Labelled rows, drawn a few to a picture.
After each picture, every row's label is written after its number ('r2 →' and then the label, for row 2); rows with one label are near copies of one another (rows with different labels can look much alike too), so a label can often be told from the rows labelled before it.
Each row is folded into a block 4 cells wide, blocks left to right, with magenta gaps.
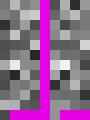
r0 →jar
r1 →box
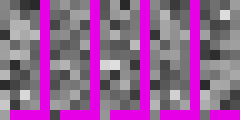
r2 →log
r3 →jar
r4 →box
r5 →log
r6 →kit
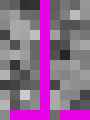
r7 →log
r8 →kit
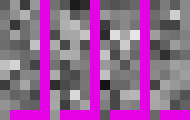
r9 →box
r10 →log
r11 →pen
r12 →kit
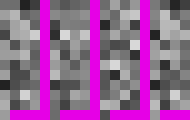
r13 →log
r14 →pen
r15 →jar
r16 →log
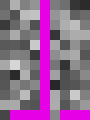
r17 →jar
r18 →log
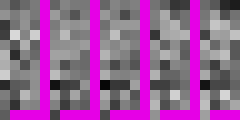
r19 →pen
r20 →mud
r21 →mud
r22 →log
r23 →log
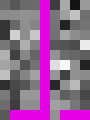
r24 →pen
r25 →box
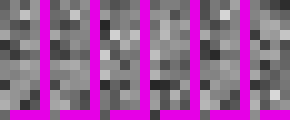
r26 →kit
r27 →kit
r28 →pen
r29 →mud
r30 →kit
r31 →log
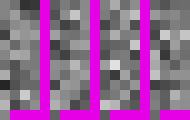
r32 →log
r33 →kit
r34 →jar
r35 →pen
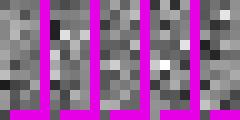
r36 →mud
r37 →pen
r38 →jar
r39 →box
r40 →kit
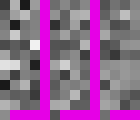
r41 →box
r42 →jar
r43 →kit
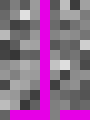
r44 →kit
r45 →box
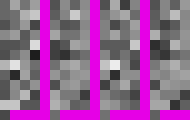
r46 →jar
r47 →kit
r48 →box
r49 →kit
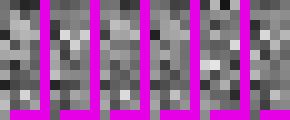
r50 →log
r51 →pen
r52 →log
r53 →log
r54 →box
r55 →pen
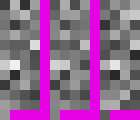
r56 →box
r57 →box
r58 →jar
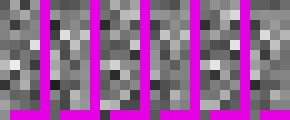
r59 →box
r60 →pen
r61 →jar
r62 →pen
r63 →jar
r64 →pen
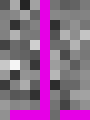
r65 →box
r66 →pen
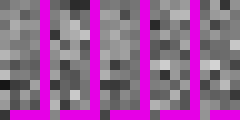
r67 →mud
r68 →log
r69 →mud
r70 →jar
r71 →box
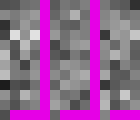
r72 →pen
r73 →kit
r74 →log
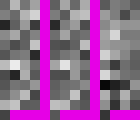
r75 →jar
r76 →jar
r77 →mud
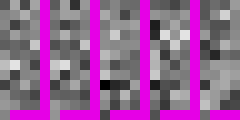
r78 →box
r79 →box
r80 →mud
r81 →pen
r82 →kit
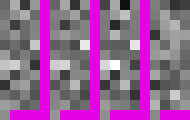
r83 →box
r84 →box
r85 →box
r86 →log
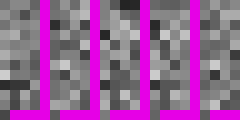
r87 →mud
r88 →jar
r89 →log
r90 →pen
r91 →jar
